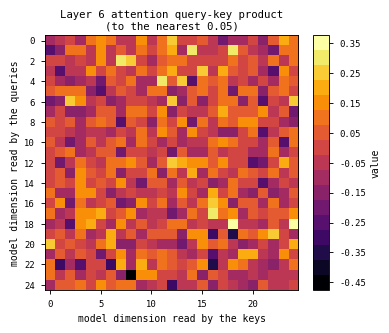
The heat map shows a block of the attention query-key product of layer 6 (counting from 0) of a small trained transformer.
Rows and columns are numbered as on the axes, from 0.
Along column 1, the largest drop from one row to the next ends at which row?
22
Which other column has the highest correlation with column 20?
19
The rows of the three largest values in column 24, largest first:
18, 6, 20
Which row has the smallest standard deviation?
11
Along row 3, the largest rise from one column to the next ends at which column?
23
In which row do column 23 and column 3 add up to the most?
12
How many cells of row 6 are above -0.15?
18
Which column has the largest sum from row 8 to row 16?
16
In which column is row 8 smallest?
7
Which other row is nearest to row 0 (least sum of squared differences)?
9
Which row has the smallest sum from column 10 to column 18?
24
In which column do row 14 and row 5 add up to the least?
21
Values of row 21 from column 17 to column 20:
-0.05 -0.1 0.2 0.2
